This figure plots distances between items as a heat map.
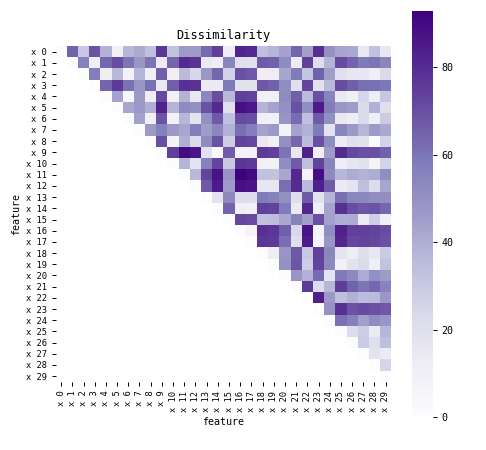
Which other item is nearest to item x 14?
x 9
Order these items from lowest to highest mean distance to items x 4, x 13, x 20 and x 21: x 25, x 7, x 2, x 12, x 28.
x 7, x 2, x 28, x 25, x 12
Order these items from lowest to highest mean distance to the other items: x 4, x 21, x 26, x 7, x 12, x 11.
x 4, x 26, x 7, x 12, x 21, x 11
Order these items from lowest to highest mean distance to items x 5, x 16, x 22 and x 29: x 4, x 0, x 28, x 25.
x 0, x 28, x 4, x 25
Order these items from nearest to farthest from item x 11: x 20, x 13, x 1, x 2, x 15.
x 2, x 20, x 15, x 13, x 1
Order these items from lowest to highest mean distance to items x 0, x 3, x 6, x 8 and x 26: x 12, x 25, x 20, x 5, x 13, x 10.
x 10, x 25, x 12, x 5, x 13, x 20
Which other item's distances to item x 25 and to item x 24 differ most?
x 12
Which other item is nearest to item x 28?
x 8
